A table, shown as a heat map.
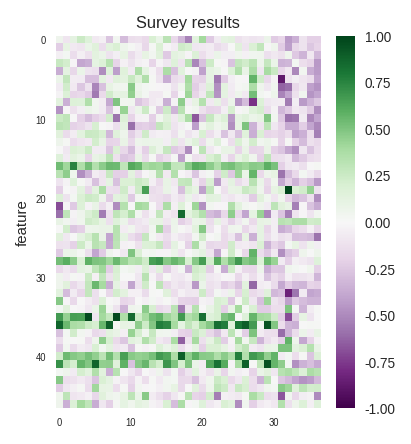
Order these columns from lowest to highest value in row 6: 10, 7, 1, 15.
15, 7, 1, 10
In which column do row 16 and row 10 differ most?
19
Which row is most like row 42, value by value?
23
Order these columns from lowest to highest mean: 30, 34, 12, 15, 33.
33, 34, 30, 15, 12
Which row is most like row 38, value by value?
34
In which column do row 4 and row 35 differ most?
8
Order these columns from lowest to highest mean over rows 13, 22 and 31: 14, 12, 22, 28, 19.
22, 19, 12, 28, 14
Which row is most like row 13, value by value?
2
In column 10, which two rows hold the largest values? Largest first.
35, 16
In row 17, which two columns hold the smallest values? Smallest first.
31, 3
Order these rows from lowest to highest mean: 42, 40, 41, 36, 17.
17, 42, 41, 36, 40
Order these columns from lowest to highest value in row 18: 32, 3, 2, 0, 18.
32, 0, 3, 2, 18
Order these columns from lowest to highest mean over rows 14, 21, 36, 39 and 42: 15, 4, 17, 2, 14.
17, 2, 4, 14, 15
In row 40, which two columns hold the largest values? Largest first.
17, 25
